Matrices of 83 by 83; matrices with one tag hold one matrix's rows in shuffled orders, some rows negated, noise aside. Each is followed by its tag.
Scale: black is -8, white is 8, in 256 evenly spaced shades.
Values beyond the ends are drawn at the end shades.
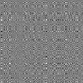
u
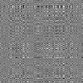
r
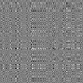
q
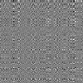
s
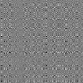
u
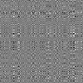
s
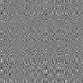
u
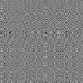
u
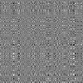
s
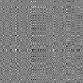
q
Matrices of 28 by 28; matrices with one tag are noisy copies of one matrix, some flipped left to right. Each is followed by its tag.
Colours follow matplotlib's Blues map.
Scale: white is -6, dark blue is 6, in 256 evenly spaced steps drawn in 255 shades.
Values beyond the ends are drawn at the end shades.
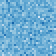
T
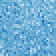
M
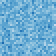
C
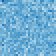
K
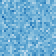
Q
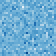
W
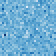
W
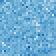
M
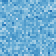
K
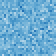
T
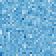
W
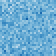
M
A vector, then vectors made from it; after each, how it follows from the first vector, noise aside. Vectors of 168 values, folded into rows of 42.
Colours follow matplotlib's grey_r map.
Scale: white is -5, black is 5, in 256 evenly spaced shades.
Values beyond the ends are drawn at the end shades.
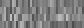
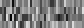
negated, scaled up.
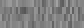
reversed, negated, shrunk.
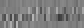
negated, partly zeroed.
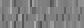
negated, partly zeroed.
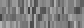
wrapped around, negated.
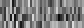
negated, scaled up.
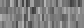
wrapped around, negated.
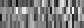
reversed, scaled up.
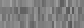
reversed, negated, shrunk.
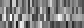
scaled up.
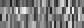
reversed, scaled up.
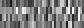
reversed, scaled up.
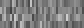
copied.
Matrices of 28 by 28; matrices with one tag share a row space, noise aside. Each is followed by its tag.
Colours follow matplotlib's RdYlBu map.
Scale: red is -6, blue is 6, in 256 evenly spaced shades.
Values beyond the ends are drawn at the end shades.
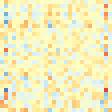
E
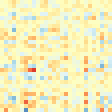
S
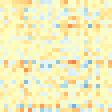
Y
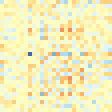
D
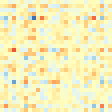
S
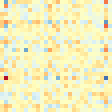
E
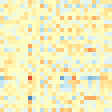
D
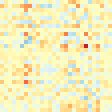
Y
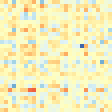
S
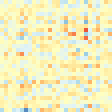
Y
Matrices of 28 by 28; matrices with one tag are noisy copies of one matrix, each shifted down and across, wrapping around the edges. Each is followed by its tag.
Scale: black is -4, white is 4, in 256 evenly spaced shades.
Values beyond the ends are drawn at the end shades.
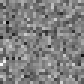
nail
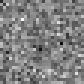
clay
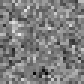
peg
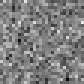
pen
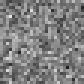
nail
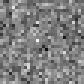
peg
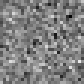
clay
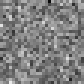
clay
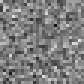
clay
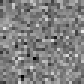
clay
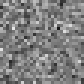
clay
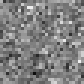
pen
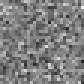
clay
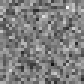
pen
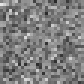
pen
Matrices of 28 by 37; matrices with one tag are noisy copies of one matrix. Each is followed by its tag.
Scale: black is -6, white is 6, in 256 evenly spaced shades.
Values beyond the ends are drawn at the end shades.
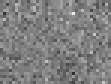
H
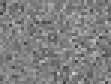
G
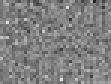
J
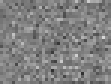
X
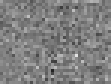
X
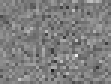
X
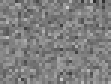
J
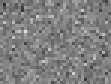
G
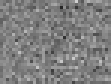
X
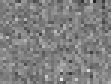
J
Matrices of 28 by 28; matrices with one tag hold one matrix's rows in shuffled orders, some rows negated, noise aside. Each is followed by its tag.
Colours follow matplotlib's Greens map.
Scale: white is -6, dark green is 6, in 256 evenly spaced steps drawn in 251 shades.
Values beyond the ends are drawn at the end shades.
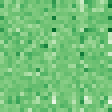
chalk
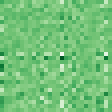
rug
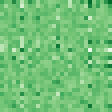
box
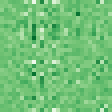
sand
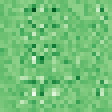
sand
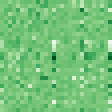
chalk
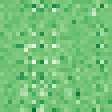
sand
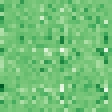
rug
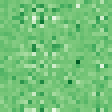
sand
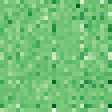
chalk
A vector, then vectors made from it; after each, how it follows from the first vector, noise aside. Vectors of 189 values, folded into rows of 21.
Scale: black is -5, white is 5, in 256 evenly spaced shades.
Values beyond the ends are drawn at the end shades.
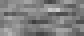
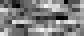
wrapped around, negated, scaled up.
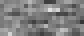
copied.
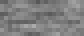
reversed, shrunk.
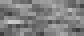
wrapped around.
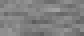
shrunk.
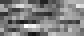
reversed, scaled up.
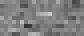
reversed, negated, partly zeroed.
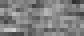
wrapped around.
